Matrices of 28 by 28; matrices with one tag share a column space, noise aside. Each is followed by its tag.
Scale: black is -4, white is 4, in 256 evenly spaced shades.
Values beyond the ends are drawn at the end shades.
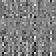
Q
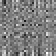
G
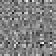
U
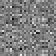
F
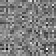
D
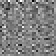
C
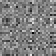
F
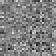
D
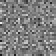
F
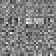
F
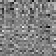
C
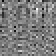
C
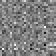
D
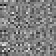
D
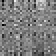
G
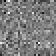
U
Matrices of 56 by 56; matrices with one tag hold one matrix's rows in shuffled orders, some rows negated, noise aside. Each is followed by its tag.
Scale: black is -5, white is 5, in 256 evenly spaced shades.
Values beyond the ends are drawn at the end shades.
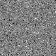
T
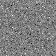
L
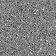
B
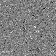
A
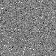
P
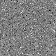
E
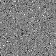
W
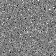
E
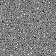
B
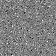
L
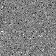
P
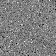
B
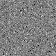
E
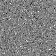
E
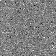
A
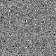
T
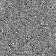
T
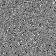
E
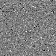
A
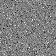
W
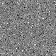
B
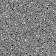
L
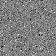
P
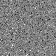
L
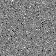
L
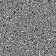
W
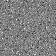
B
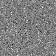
L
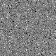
T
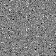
T
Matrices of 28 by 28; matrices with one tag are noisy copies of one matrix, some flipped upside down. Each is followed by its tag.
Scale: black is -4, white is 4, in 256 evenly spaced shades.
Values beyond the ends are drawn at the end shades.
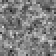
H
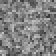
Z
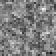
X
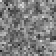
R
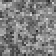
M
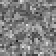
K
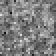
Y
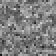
K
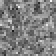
R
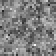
X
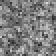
R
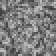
Z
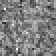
Z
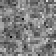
H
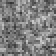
H
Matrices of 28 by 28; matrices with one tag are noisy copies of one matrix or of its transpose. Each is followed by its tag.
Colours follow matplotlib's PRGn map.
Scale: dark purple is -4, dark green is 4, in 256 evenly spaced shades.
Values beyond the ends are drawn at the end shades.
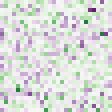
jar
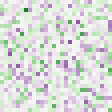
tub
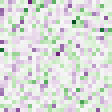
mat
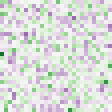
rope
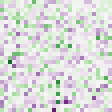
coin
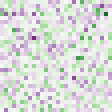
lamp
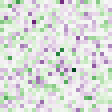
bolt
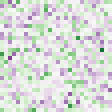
rope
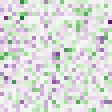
mat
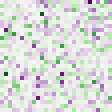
jar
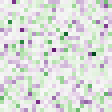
tub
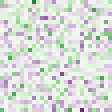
coin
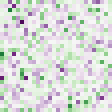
rope
